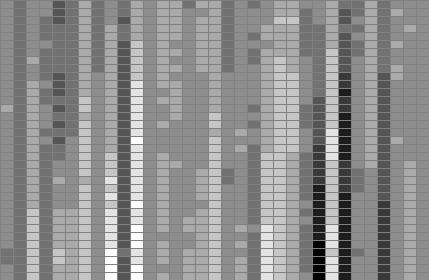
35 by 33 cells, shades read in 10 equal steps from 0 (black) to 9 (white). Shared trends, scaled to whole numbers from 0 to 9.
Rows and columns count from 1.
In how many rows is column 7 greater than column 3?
21
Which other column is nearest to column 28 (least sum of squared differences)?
18
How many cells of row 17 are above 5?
11
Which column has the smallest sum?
27
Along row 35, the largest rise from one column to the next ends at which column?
26
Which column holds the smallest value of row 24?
25
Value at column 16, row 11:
5
